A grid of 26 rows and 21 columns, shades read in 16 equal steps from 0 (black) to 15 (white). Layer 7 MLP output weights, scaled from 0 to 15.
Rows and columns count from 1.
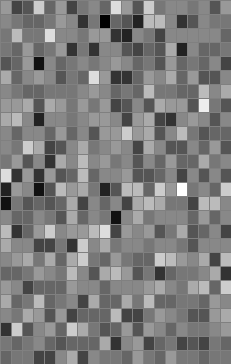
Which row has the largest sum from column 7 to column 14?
17
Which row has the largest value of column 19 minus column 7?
8
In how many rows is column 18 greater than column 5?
12
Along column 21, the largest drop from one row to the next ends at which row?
20
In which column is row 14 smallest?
4
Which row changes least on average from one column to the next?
7
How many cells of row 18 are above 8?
3
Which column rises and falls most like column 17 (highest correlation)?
13
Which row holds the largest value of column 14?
1
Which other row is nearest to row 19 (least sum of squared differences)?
21
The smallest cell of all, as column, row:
10, 2
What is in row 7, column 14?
11
